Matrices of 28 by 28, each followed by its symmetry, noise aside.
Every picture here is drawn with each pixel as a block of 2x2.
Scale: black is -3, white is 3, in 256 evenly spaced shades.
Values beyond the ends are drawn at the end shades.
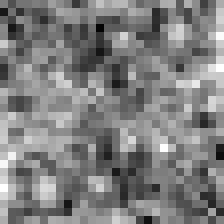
same after a half turn.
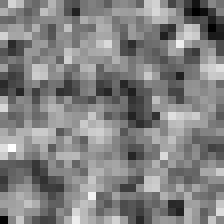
symmetric across the other diagonal.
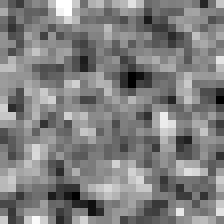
no symmetry.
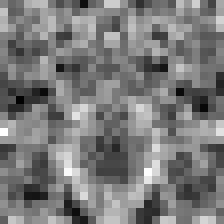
mirrored left to right.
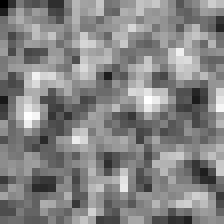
no symmetry.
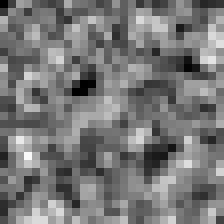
symmetric.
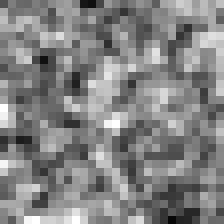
no symmetry.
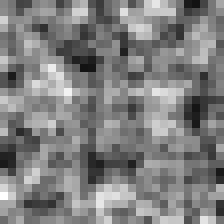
antisymmetric.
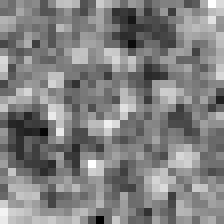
symmetric.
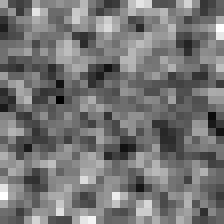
same after a half turn.
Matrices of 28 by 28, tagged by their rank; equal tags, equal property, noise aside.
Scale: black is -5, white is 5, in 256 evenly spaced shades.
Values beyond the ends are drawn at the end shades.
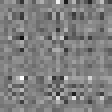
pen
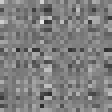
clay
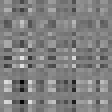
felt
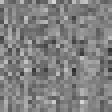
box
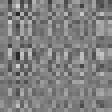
pen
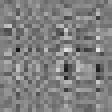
pen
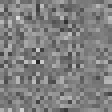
box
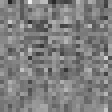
clay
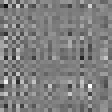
pen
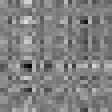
pen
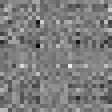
box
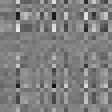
felt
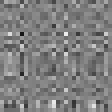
pen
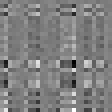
felt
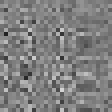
clay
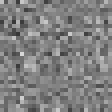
box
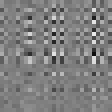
felt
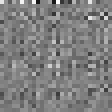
clay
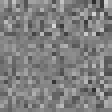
box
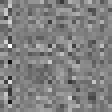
box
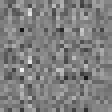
clay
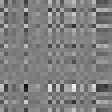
felt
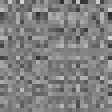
pen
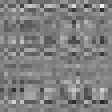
pen
